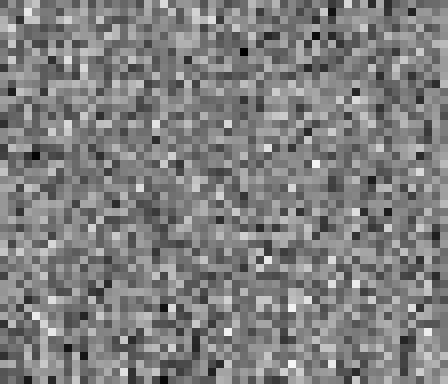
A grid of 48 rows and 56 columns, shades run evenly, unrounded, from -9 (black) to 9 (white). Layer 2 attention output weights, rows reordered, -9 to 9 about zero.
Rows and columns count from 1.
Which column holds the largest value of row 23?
25
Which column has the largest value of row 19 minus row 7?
31
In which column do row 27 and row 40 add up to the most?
45
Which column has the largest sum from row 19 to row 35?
56
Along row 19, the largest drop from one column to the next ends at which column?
35
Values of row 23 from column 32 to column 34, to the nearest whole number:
1 3 0
